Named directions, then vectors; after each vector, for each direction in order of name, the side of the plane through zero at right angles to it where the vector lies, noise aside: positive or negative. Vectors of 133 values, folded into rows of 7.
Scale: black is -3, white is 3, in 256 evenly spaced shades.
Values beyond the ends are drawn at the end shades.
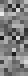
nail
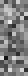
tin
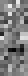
negative, positive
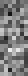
negative, negative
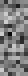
positive, positive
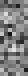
positive, positive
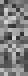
negative, positive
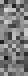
negative, positive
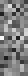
negative, positive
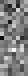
positive, negative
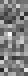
negative, negative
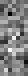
negative, negative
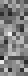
negative, negative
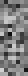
positive, positive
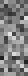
negative, negative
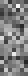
negative, negative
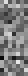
negative, negative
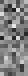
positive, negative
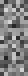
negative, positive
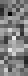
negative, negative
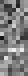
positive, negative
